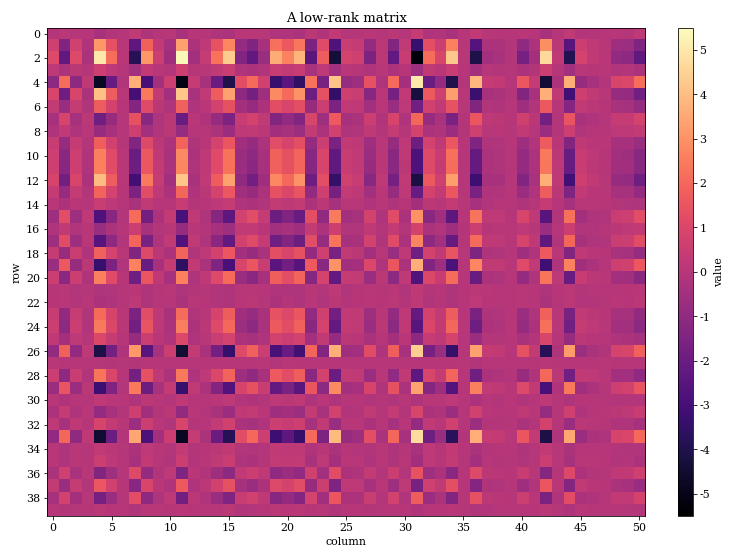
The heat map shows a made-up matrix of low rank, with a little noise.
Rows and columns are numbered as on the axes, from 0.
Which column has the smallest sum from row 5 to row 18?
31
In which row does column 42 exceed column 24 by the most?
2
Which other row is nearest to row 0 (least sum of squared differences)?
22
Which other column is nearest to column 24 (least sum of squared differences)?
36
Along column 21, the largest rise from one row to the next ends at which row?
5
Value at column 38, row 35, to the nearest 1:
0
